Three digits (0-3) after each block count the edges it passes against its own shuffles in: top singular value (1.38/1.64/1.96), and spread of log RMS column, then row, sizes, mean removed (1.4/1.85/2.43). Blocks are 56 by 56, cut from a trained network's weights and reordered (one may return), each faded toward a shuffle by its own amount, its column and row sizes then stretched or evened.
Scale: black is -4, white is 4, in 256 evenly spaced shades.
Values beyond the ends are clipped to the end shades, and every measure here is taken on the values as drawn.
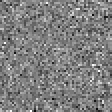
0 0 1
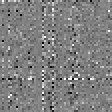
2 3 2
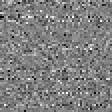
2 0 2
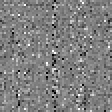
0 3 0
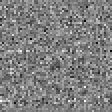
0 0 2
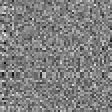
3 2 0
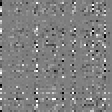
2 3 3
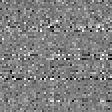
2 0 3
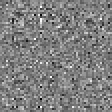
2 1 2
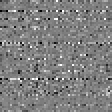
2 1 3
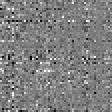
0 3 3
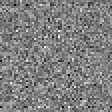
1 1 1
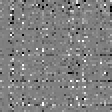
1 3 3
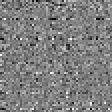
1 1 3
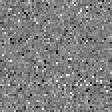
0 0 1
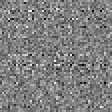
2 1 2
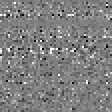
0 1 3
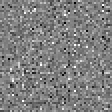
2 2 0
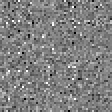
0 1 1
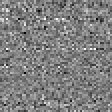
2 1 2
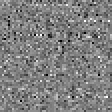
0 0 2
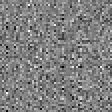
3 3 1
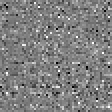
1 2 1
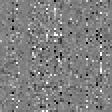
0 3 0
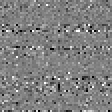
1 1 3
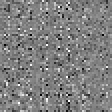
2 3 1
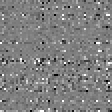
0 2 3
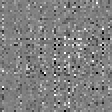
2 3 2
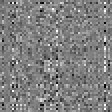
3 3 2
